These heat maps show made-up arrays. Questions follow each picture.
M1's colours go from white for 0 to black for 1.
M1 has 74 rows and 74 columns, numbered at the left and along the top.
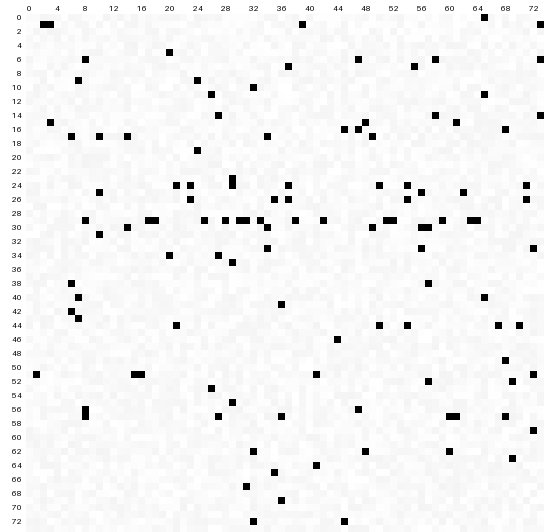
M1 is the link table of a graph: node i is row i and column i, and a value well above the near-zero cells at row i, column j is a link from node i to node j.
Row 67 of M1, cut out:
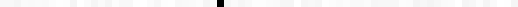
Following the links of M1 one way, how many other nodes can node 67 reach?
3
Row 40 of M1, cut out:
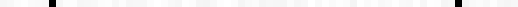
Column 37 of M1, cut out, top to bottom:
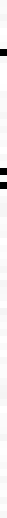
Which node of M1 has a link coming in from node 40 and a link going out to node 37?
node 7
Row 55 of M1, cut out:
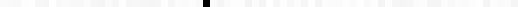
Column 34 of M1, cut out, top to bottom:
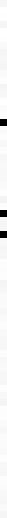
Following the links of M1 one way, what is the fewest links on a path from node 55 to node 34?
3
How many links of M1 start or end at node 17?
6
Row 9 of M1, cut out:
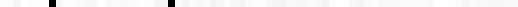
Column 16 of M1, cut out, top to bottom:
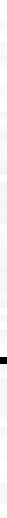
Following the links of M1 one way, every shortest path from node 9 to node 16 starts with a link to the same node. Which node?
node 24
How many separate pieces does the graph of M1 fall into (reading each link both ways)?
6
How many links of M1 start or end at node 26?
7
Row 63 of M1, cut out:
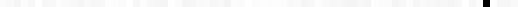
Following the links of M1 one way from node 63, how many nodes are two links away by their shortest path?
1
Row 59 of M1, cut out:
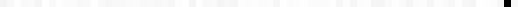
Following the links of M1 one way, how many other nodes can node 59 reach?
3
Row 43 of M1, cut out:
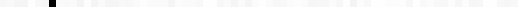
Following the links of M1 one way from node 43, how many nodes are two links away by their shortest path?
2
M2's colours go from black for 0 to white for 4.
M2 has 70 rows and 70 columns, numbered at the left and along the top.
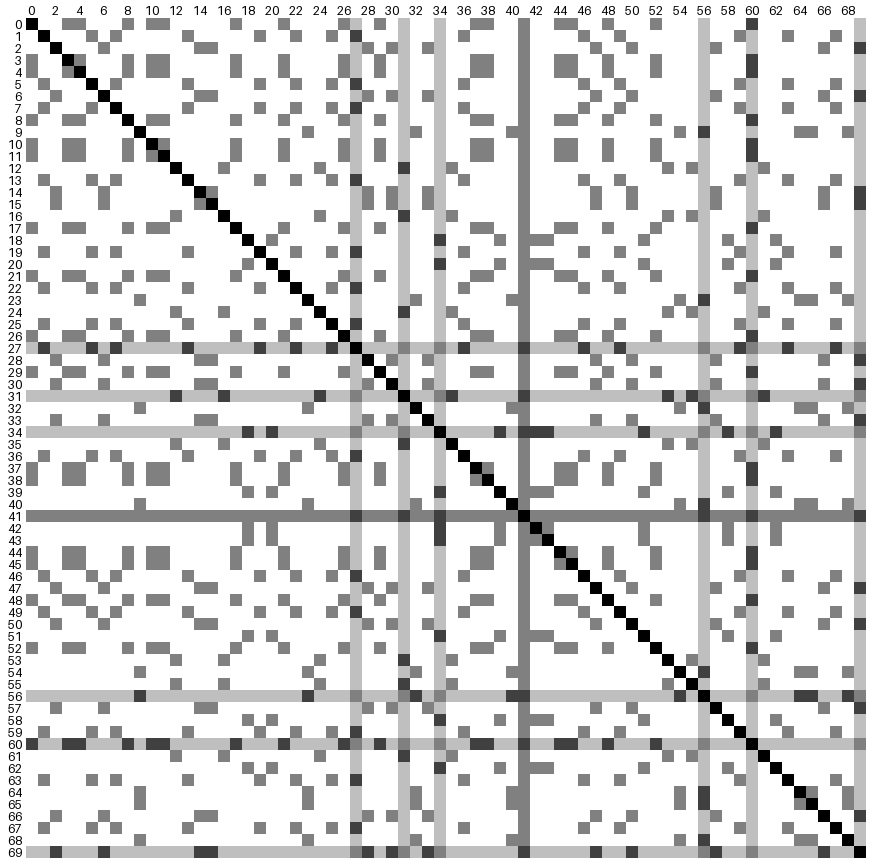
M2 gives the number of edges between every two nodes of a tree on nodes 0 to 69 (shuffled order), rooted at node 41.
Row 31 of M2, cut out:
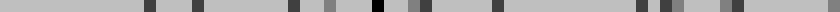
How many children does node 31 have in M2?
7
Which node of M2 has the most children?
60
